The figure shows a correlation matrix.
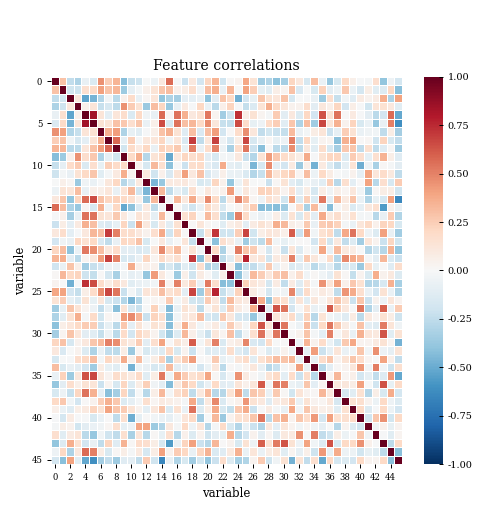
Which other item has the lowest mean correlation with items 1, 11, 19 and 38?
45
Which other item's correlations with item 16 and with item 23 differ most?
24
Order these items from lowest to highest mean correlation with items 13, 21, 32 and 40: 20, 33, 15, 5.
5, 15, 20, 33
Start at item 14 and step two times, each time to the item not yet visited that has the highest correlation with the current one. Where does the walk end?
4
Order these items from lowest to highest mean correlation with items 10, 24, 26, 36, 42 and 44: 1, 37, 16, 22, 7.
22, 7, 1, 16, 37
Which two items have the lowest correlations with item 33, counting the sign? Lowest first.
15, 45
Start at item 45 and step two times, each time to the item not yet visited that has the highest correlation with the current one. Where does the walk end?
43
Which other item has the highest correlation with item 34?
42
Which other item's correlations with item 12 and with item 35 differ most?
14
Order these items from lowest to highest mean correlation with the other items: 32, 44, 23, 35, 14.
32, 23, 44, 35, 14
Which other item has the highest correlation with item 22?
10
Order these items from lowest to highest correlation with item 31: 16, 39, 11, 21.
16, 11, 39, 21
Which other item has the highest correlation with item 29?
27
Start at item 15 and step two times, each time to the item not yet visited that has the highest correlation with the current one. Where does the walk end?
6
